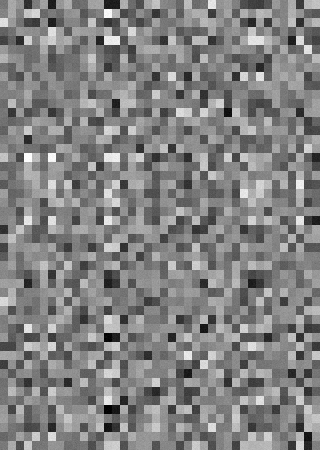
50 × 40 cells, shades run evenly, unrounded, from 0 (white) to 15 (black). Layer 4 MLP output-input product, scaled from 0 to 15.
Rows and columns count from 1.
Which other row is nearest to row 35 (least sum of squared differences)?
31
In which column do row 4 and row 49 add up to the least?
7
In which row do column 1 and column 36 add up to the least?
3
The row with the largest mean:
38
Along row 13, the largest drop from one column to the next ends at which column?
30
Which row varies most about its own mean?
5
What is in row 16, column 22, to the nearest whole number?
6
